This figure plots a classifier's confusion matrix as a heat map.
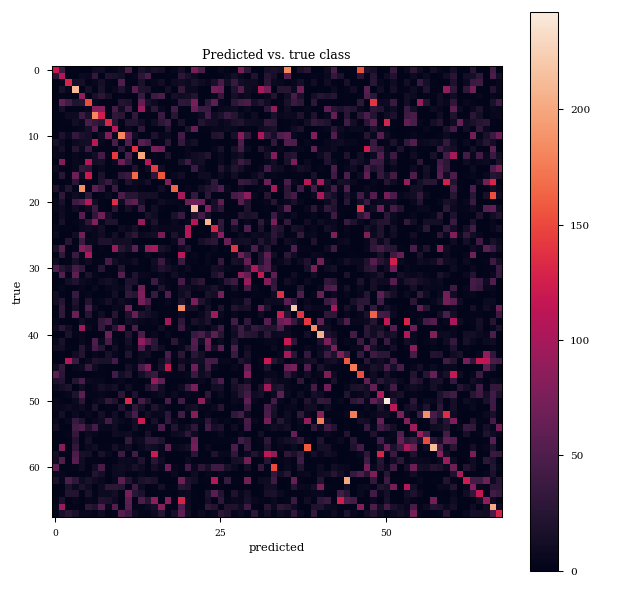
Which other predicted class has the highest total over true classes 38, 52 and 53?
40
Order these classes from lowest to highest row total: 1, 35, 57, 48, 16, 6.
1, 35, 48, 6, 16, 57
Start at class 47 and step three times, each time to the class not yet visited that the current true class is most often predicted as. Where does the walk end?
54
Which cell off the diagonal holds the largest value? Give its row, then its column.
62, 44
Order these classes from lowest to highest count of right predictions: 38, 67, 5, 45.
67, 38, 5, 45
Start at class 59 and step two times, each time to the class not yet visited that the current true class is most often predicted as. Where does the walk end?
51
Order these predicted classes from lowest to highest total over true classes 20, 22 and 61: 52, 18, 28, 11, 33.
52, 18, 11, 28, 33
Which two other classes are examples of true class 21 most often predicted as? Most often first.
46, 23
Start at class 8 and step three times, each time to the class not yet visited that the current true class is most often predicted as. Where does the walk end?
6
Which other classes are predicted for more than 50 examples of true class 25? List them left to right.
4, 16, 20, 42, 47, 60
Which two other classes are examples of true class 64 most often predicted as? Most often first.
11, 24
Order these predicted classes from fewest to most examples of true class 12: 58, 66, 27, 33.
33, 27, 58, 66
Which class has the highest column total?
66
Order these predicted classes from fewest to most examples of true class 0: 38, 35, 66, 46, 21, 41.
41, 38, 66, 21, 46, 35
